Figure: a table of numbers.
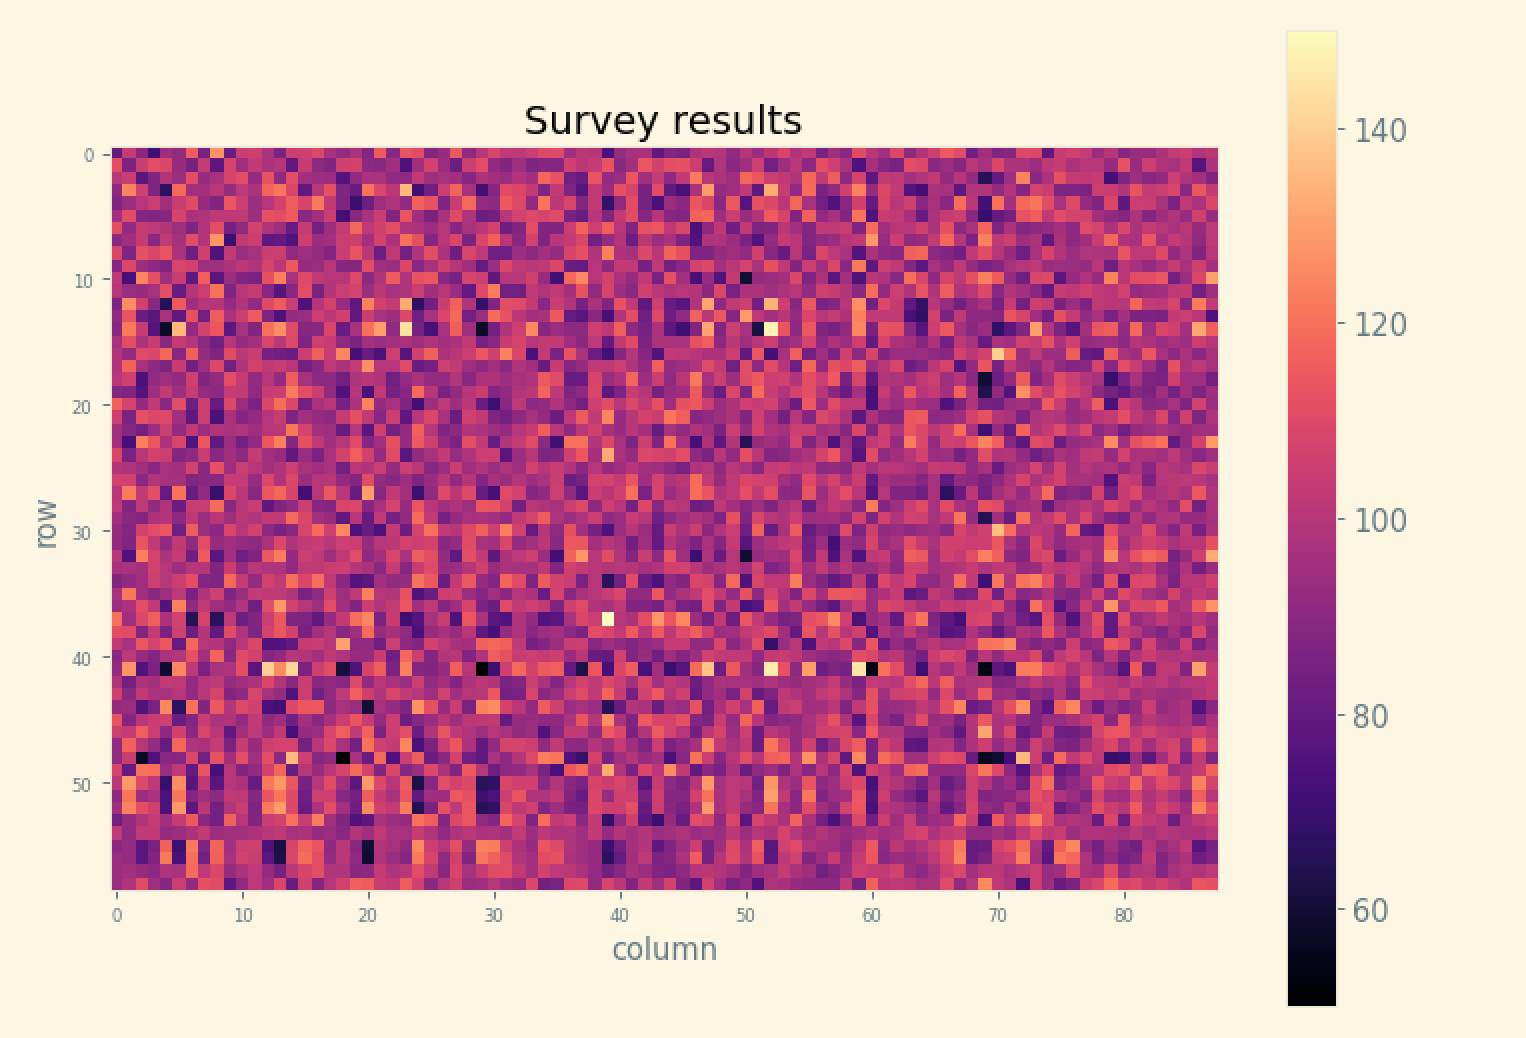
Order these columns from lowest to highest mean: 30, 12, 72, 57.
30, 57, 72, 12
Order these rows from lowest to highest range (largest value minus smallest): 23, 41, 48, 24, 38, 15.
15, 38, 24, 23, 48, 41
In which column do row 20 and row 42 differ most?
66
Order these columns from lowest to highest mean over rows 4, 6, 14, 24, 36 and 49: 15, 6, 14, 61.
6, 14, 15, 61
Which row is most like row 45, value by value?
24
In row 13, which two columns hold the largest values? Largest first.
50, 59
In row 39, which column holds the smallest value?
52
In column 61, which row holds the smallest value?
39
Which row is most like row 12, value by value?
3
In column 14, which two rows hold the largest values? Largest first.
41, 48
